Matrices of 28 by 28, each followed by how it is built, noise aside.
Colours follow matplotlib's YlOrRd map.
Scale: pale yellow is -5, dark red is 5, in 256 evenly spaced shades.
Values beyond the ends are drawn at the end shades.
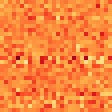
uneven rows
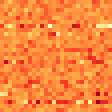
uneven rows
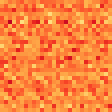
repeating columns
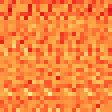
repeating columns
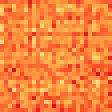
blocks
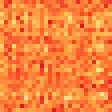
blocks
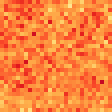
smooth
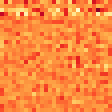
uneven rows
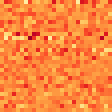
uneven rows
